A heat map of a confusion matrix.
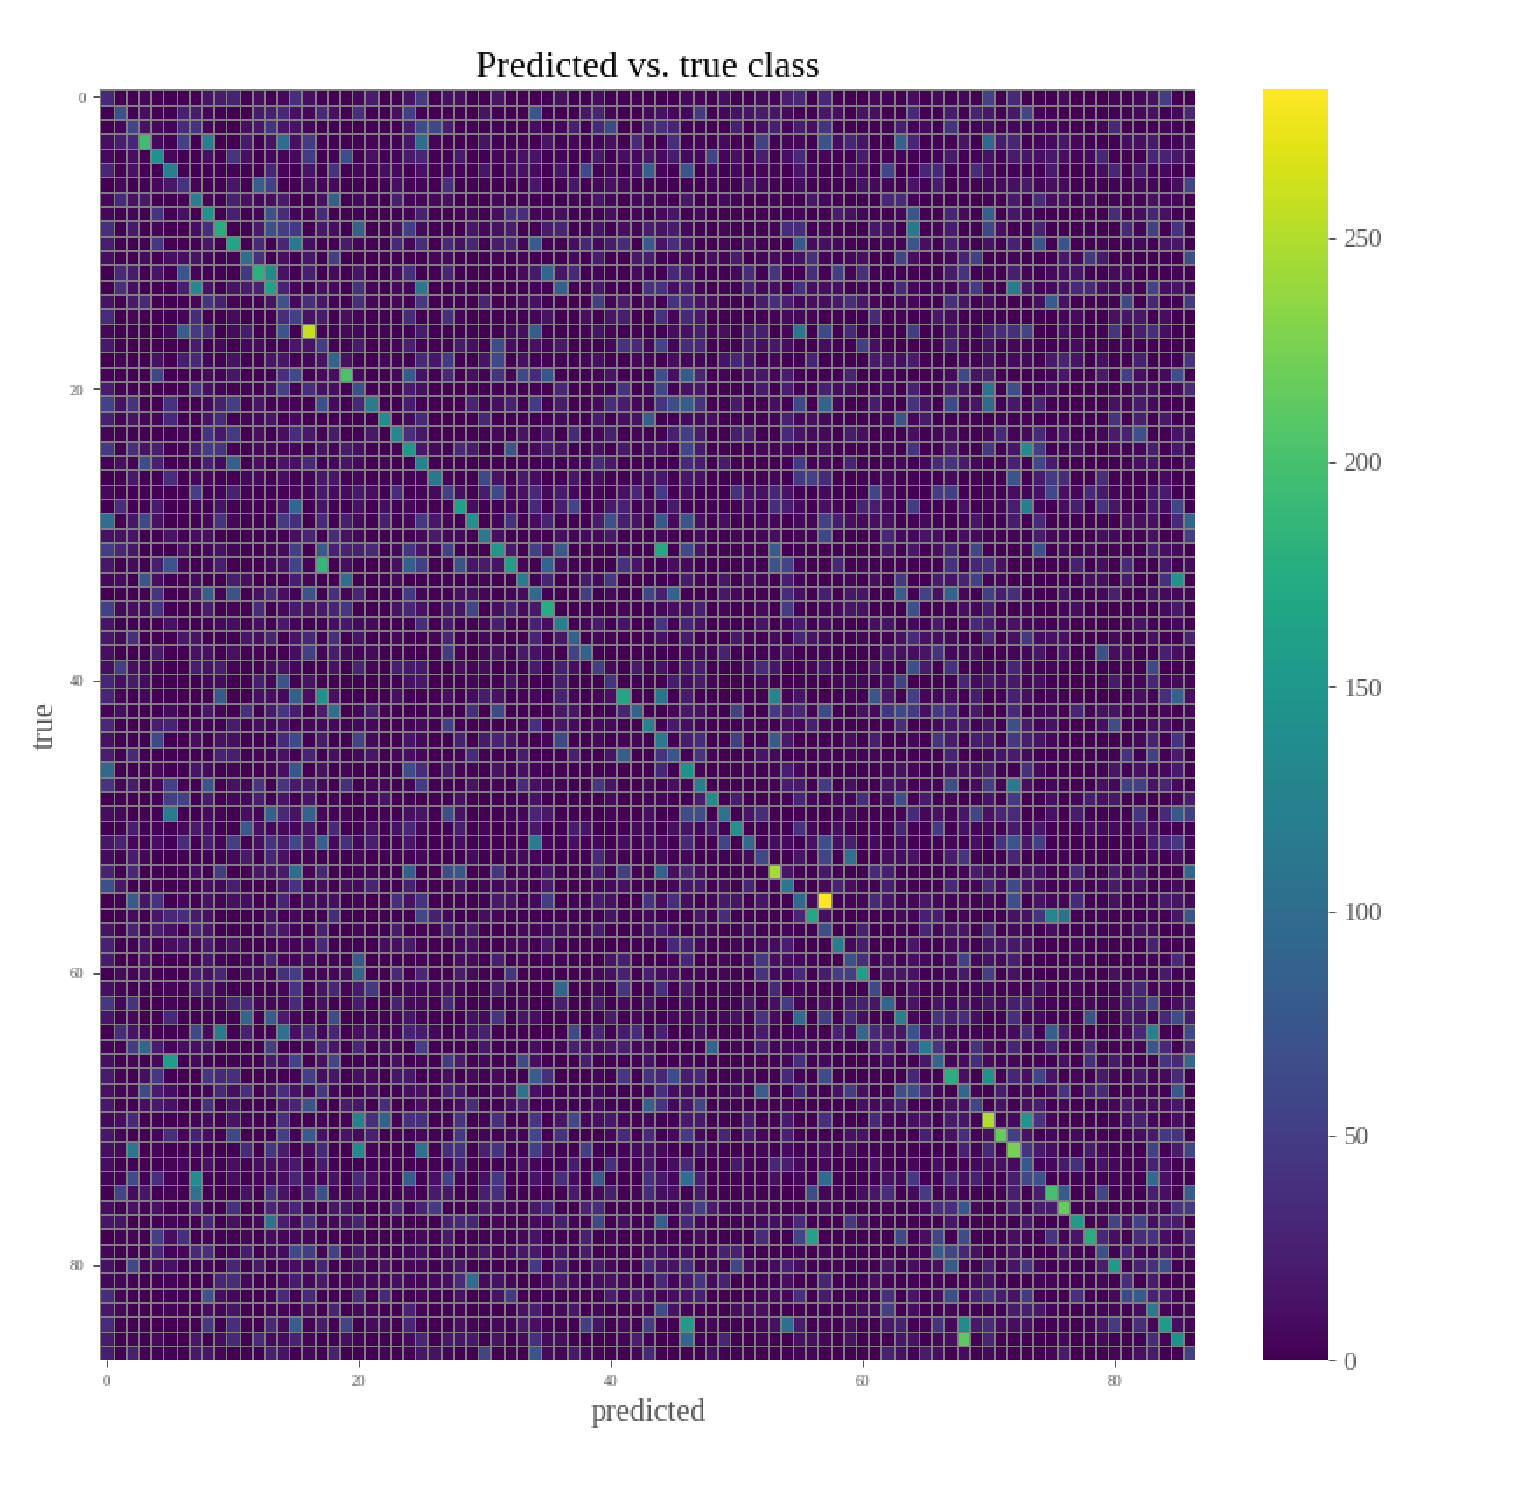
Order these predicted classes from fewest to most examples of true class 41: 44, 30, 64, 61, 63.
63, 30, 64, 61, 44
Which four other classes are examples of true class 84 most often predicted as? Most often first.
46, 68, 54, 15
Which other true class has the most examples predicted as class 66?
79
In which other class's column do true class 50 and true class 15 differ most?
11
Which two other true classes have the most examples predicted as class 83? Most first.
64, 74
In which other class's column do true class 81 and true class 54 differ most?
29
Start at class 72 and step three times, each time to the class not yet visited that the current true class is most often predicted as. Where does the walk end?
73
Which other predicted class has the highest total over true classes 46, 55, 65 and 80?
57
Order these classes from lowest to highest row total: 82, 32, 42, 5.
5, 82, 42, 32
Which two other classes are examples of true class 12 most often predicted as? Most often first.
13, 35
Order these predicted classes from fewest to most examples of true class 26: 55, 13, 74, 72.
13, 74, 55, 72
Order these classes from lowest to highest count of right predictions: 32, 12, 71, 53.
32, 12, 71, 53
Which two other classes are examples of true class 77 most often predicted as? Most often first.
13, 44
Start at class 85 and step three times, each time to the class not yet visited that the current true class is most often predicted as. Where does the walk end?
19
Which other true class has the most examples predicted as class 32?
24
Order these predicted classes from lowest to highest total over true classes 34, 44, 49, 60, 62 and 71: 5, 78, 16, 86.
78, 86, 5, 16
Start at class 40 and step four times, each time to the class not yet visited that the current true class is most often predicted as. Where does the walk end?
18
